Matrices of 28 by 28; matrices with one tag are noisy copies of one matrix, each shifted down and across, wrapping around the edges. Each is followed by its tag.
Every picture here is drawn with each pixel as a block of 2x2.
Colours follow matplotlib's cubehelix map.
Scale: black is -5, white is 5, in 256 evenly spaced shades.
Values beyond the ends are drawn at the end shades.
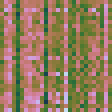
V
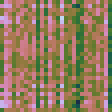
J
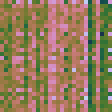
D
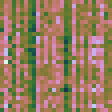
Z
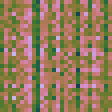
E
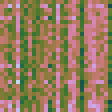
V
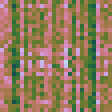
Z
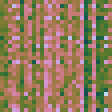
D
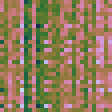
D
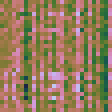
Z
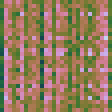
E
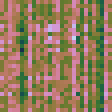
Z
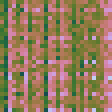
E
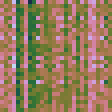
D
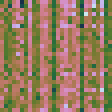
V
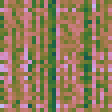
Z
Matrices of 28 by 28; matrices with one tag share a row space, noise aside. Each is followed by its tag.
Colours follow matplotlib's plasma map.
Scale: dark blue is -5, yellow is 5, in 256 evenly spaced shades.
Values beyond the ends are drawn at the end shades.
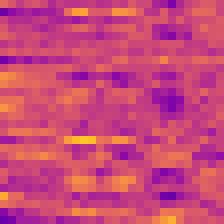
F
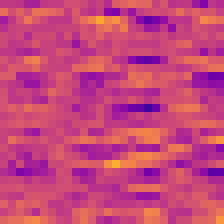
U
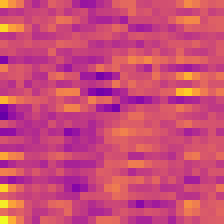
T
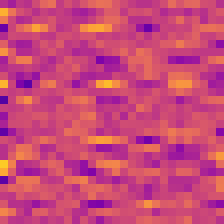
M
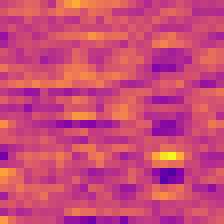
F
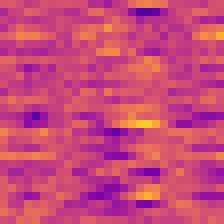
U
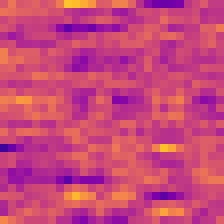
F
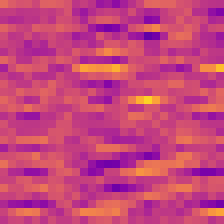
U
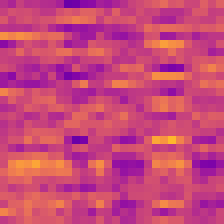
F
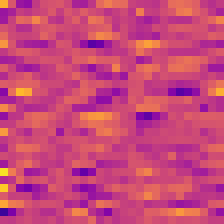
M
